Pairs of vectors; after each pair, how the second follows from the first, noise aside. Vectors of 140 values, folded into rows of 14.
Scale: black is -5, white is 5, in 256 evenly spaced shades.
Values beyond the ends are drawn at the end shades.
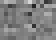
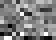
reversed, negated, scaled up.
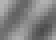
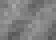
reversed, negated, shrunk.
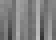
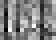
wrapped around, negated, scaled up.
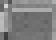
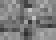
wrapped around, negated.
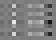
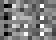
reversed, scaled up.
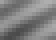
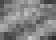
wrapped around.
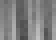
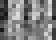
wrapped around, scaled up.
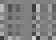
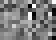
wrapped around, negated, scaled up.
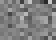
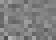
reversed, negated, shrunk.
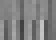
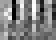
reversed, negated, scaled up.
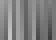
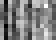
wrapped around, negated, scaled up.
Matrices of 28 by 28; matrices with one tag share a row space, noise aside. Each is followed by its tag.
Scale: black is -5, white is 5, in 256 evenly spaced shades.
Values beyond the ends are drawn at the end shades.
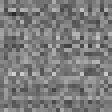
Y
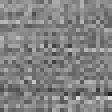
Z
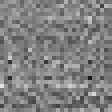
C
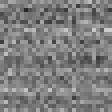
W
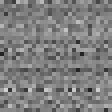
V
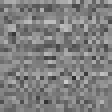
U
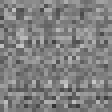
V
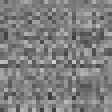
W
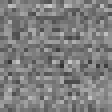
C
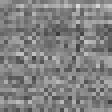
Z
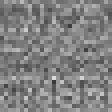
Y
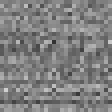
Y
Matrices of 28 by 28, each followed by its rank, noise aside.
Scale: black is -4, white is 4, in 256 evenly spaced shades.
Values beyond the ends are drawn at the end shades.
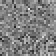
eight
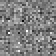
eight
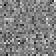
eight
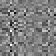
three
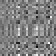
two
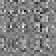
four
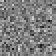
six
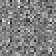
six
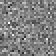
eight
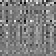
three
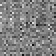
six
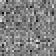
six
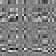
two
